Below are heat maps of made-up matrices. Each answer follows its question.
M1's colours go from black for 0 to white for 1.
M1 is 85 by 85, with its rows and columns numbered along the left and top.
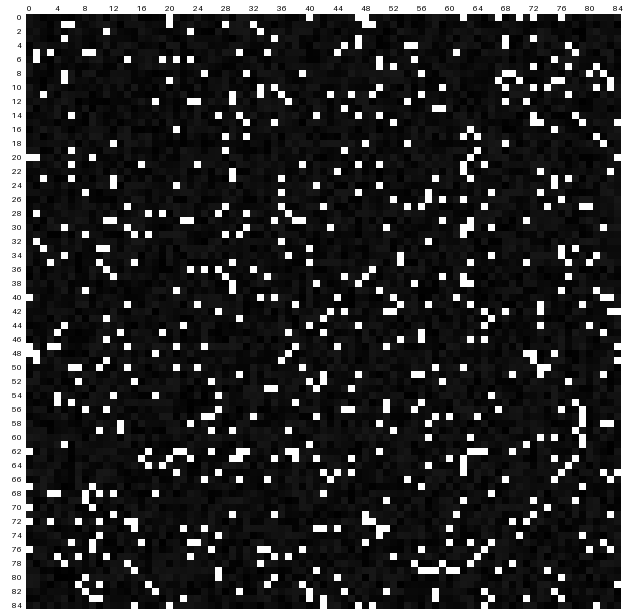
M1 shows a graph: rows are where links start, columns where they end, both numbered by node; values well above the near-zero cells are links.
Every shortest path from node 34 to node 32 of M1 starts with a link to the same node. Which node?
node 5
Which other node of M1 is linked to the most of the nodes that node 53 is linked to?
node 63
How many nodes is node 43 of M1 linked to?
4
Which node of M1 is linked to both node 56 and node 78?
node 55
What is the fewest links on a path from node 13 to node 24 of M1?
3
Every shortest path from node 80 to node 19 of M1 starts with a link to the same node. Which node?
node 27
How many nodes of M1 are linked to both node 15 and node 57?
1
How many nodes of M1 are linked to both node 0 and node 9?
4
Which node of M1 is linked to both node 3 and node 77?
node 35
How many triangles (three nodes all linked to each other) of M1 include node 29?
6
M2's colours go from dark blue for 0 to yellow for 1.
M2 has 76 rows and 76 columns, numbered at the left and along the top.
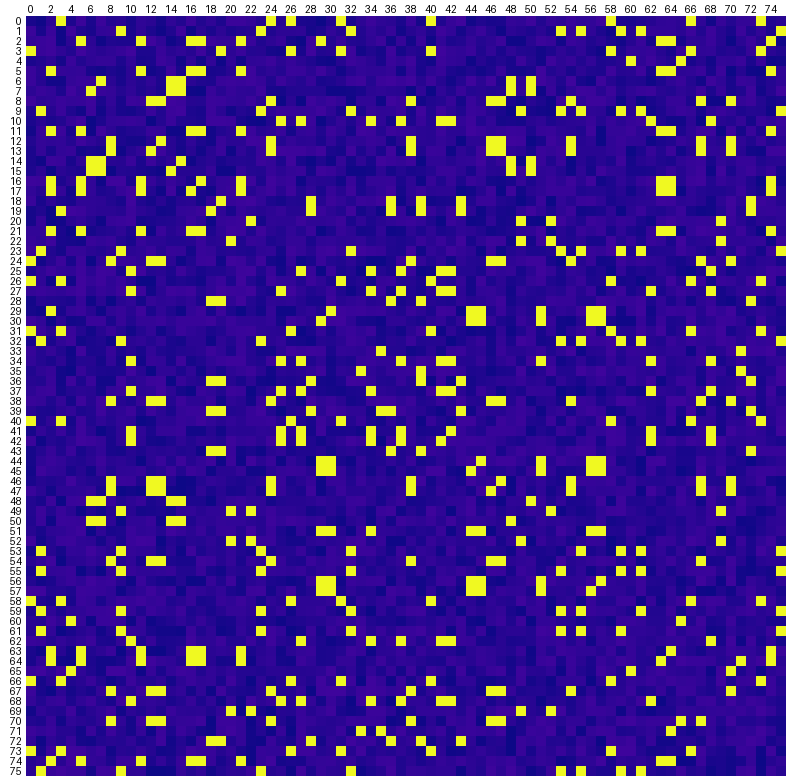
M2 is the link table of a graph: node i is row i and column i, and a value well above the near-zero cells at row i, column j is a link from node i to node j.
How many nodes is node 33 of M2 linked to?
2
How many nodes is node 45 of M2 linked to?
6
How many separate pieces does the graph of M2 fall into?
3
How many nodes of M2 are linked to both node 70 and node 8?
7
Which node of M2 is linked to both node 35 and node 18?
node 39
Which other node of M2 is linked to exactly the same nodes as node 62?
node 25
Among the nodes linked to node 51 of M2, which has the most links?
node 34
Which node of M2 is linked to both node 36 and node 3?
node 19
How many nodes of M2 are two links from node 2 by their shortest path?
7
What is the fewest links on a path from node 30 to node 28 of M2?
7
